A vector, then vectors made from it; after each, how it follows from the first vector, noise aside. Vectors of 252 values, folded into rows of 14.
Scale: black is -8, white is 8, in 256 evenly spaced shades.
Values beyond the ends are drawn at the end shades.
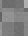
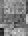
reversed, negated, scaled up.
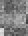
reversed, scaled up.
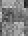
negated, scaled up.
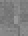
wrapped around, shrunk.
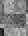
reversed, negated, scaled up.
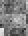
reversed, scaled up.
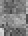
reversed, scaled up.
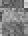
scaled up.
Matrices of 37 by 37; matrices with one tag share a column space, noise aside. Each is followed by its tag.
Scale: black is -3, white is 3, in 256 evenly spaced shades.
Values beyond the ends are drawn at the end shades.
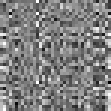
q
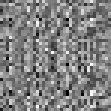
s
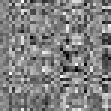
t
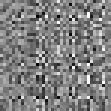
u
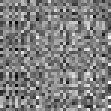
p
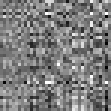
q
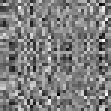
s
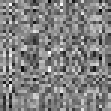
t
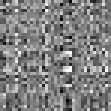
t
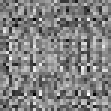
s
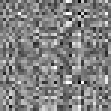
q
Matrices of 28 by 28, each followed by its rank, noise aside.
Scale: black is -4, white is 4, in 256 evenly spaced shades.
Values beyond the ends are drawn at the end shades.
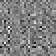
four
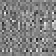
four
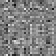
four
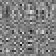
three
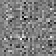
six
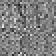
five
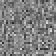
six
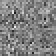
six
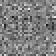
four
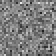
seven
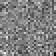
seven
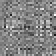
four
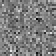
seven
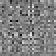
four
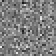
seven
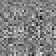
four
